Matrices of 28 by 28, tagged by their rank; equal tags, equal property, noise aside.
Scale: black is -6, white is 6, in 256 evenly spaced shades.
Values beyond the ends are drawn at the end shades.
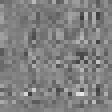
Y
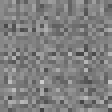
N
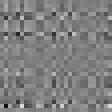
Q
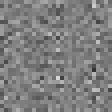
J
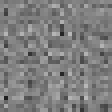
N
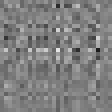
Q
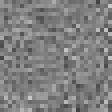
J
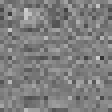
N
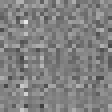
N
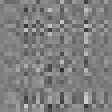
Q
